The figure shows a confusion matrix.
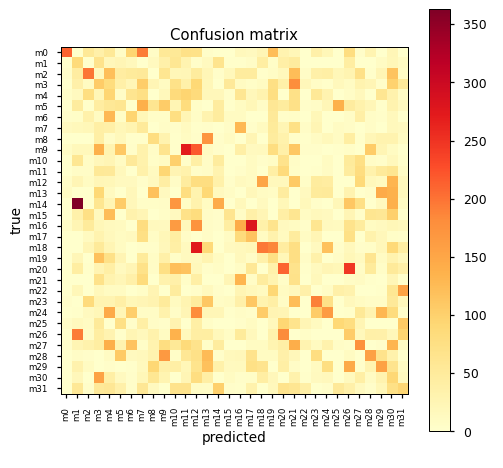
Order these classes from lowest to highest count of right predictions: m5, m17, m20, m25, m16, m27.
m5, m25, m17, m16, m27, m20
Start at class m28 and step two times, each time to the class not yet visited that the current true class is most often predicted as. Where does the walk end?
m11
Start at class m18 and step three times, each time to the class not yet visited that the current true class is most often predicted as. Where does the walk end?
m3
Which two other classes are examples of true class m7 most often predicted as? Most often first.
m16, m21
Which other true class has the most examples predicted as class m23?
m24
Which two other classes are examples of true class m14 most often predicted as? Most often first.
m1, m10
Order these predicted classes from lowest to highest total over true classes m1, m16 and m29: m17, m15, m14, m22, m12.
m22, m15, m14, m12, m17
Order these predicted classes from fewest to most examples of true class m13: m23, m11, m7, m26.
m7, m26, m23, m11
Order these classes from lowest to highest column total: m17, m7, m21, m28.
m28, m17, m7, m21
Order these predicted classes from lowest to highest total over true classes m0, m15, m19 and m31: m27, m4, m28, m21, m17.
m27, m17, m28, m21, m4
